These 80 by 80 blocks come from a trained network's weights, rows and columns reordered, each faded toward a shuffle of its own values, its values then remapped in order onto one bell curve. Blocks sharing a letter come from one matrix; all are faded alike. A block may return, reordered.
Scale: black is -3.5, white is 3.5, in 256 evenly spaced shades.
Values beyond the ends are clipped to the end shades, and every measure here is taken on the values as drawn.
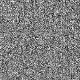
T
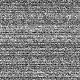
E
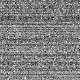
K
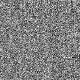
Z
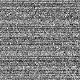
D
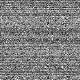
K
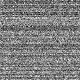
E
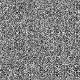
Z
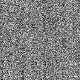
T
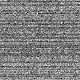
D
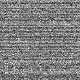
D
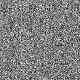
Z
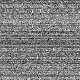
D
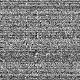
K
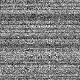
D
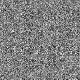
Z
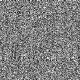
T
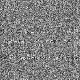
Z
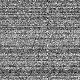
E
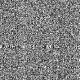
T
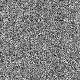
T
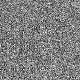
T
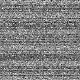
D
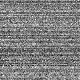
E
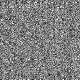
T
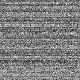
D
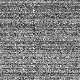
K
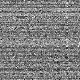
K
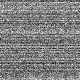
E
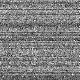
D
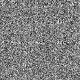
Z
